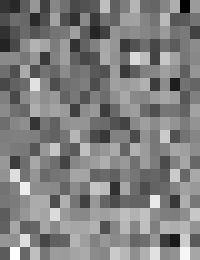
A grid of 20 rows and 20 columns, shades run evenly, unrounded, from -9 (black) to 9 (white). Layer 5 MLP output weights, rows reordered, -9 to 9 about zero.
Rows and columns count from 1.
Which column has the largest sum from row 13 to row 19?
19
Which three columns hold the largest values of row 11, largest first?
17, 8, 15
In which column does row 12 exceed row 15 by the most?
12
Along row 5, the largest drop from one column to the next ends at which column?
16
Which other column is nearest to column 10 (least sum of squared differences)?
5
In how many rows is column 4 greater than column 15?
11
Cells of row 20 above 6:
3
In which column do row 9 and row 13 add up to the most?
4
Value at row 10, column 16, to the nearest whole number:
1
